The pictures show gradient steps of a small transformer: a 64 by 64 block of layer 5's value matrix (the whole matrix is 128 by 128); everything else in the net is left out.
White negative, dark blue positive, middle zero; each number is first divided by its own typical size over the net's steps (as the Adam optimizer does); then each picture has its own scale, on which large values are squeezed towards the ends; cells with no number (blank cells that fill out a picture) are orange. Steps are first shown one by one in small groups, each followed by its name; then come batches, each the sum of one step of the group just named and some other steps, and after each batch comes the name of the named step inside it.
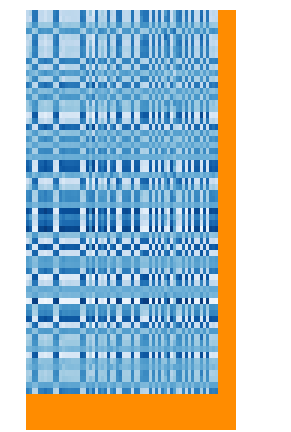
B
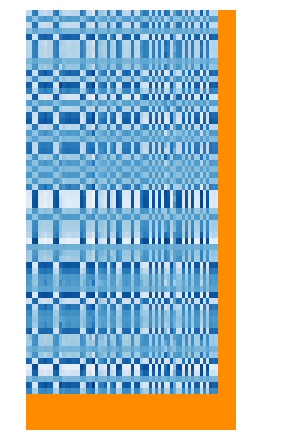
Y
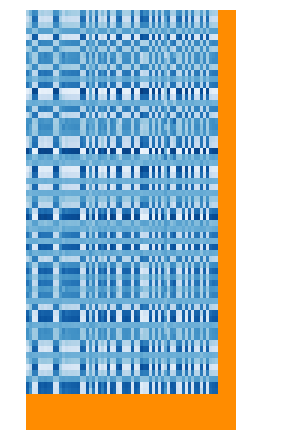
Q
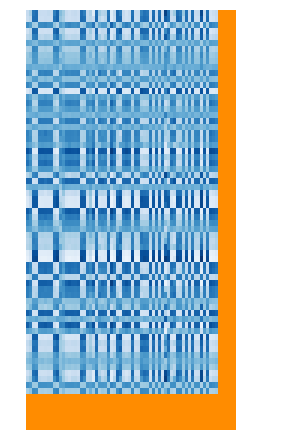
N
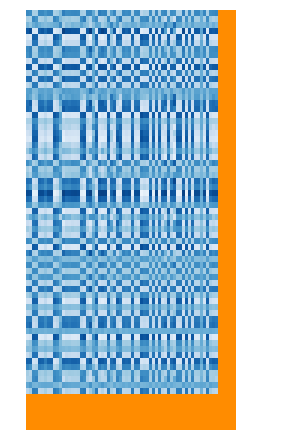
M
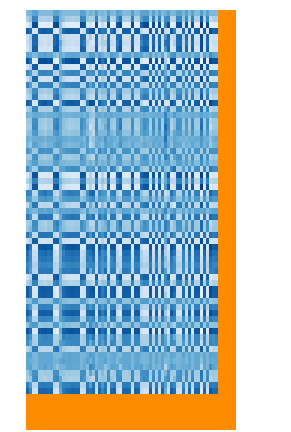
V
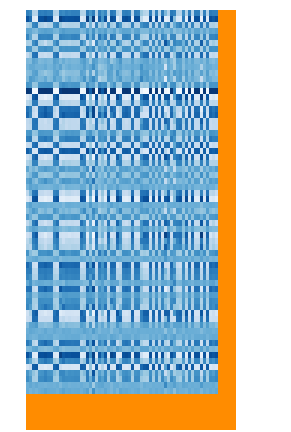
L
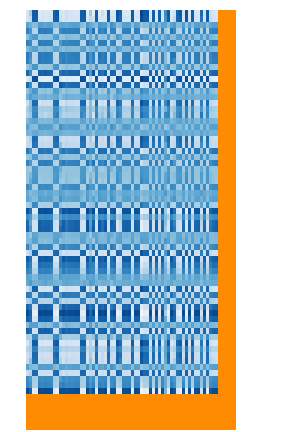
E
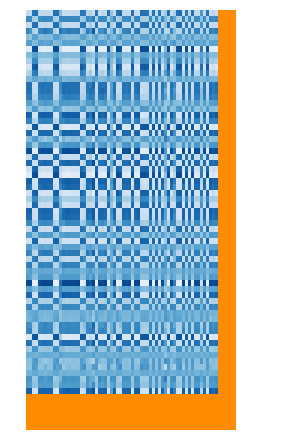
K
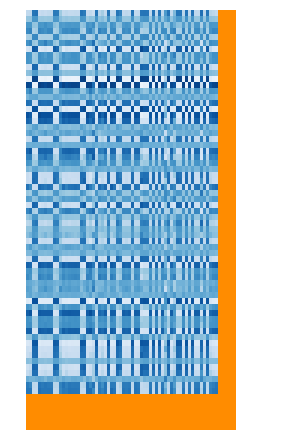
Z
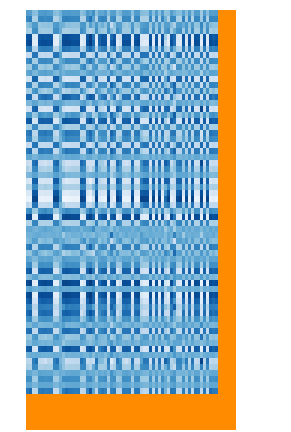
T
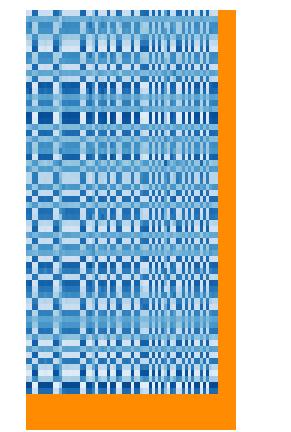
Z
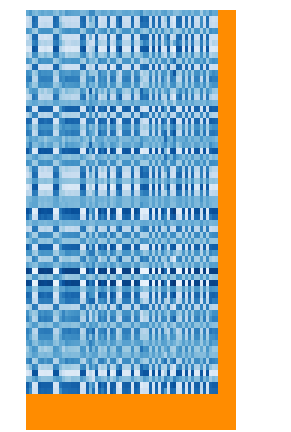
Q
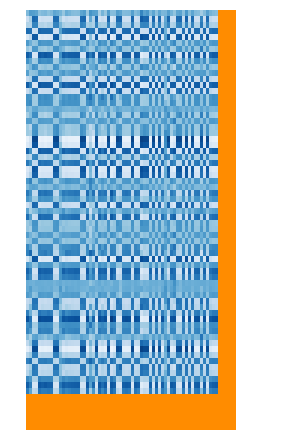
Q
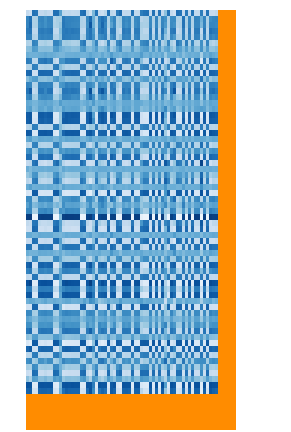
T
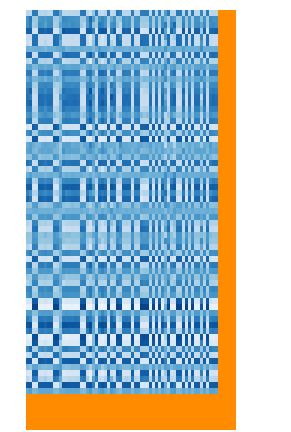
M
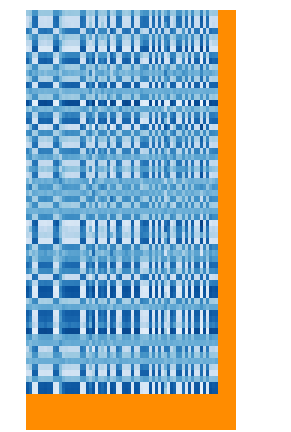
V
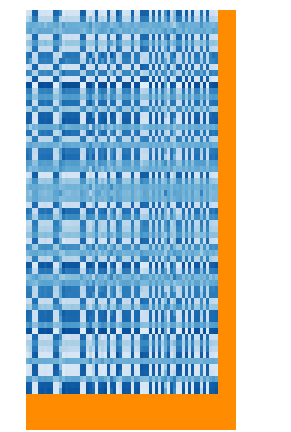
Z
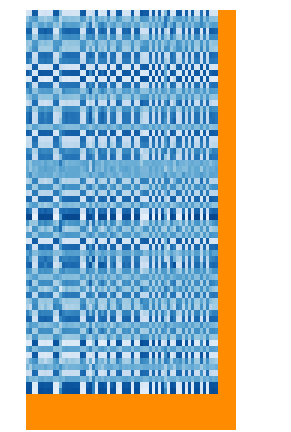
E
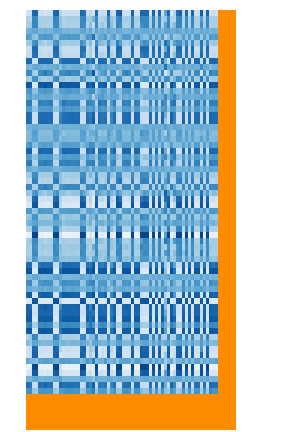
Y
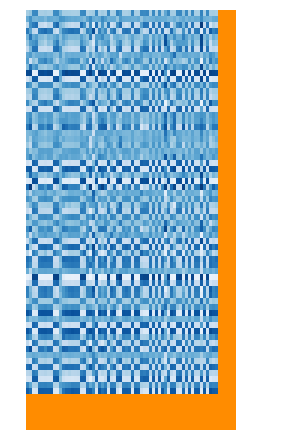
V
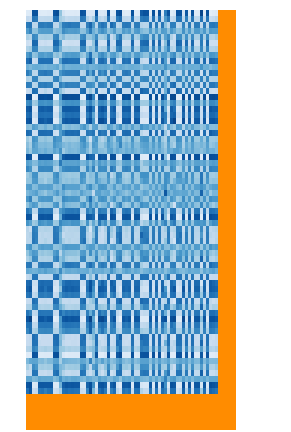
N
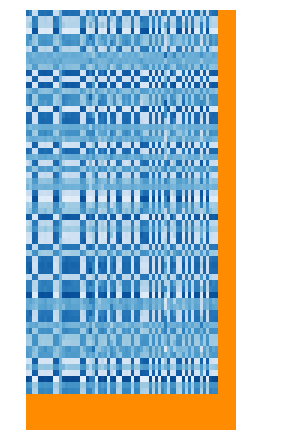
T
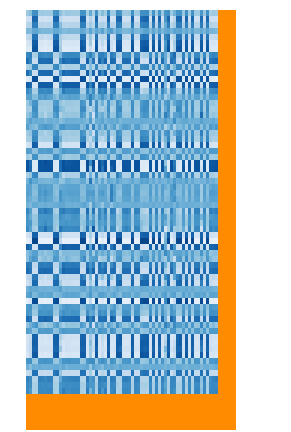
B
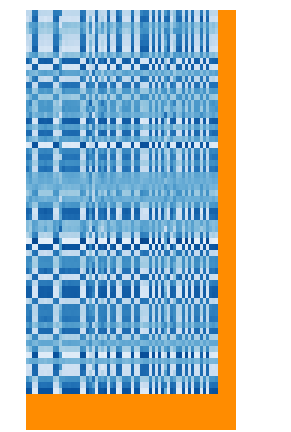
B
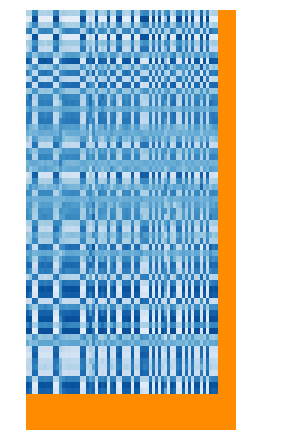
V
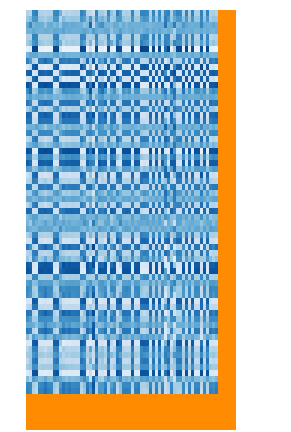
Z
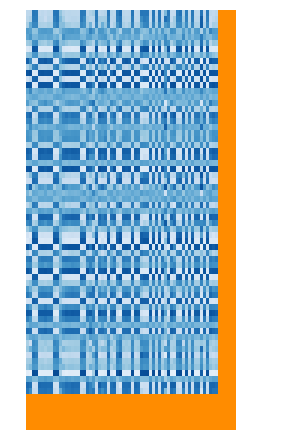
V
